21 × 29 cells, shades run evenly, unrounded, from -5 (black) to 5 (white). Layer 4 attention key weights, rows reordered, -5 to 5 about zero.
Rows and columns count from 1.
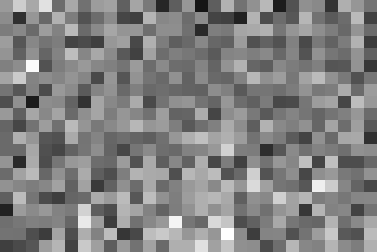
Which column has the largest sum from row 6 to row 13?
18
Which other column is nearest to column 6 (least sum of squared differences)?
21
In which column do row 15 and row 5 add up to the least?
24
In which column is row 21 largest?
16
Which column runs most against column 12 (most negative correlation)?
11
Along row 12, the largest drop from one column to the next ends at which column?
29
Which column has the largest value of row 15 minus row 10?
17
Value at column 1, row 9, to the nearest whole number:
-2
